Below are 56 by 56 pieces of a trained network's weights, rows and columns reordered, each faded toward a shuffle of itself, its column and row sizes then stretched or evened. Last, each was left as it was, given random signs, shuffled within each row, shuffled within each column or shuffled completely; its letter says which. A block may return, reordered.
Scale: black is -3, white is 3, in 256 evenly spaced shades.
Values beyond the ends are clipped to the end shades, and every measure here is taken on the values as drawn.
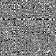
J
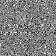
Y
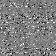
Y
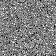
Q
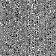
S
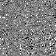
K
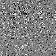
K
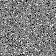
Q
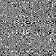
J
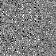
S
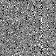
S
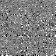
K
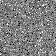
Q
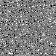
Y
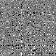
K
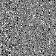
S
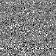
K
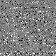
Y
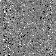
S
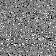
Y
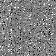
S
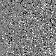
S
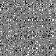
J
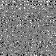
Y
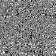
K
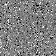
S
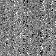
S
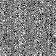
S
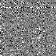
K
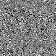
Y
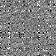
J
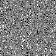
S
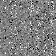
S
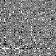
J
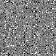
K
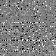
J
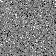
Q
